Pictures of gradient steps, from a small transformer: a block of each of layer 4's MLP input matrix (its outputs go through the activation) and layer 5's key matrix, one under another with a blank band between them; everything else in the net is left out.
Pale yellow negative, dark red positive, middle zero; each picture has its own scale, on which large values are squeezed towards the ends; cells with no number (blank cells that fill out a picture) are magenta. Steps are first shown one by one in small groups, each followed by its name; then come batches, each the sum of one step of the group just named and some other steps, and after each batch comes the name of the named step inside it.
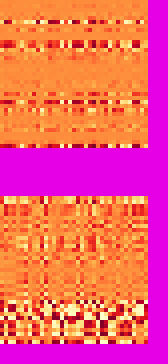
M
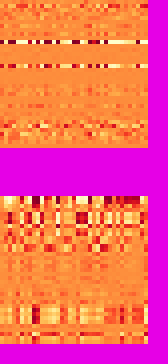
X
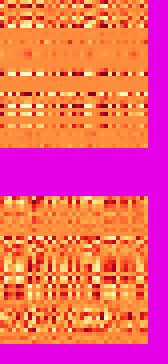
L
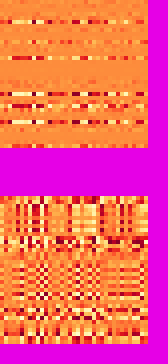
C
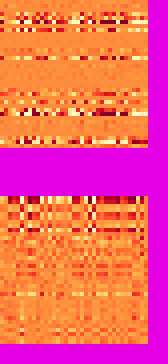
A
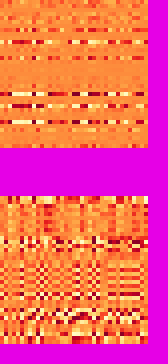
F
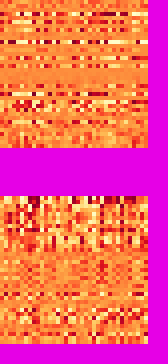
X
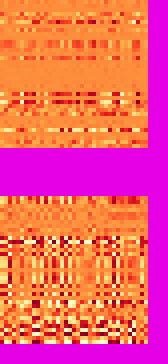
A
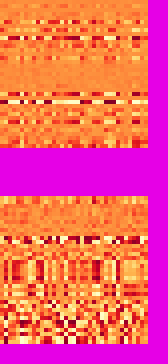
M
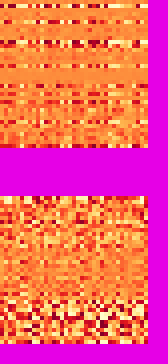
M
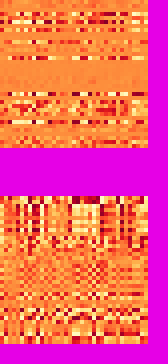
C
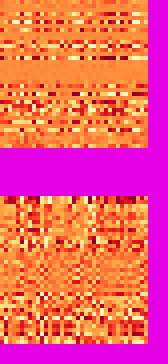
C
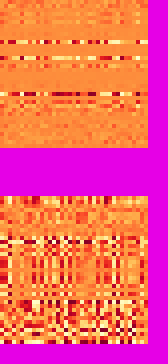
X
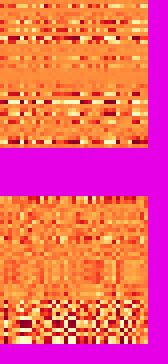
A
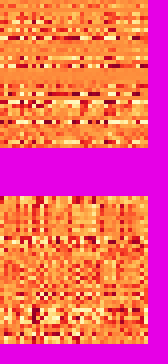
C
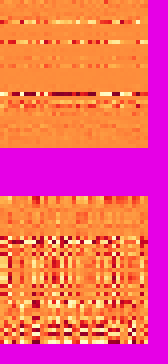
X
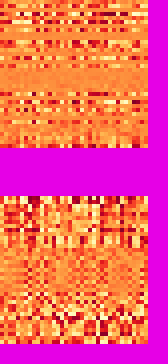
M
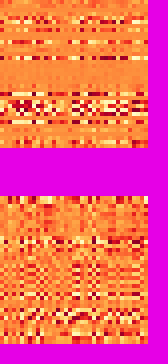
F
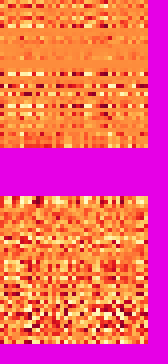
L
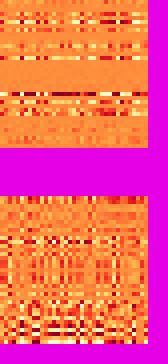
A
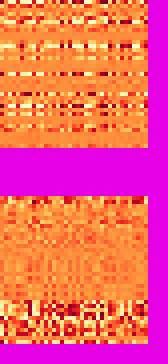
L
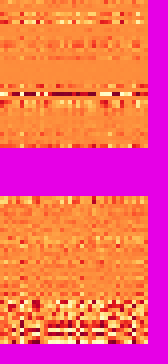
M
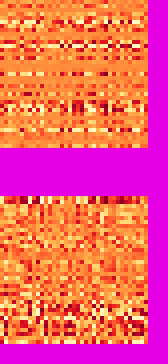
L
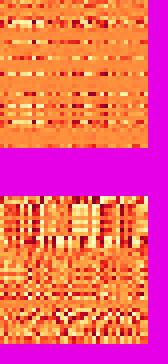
L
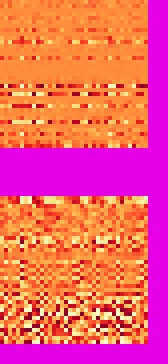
F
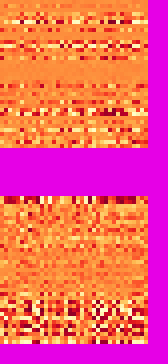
A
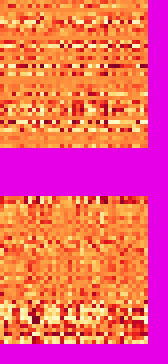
L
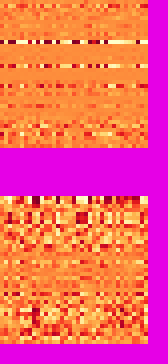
X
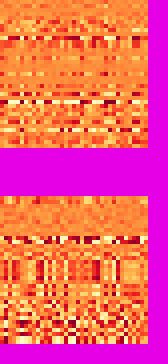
L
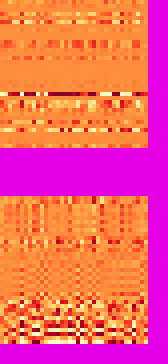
C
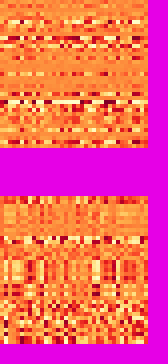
L
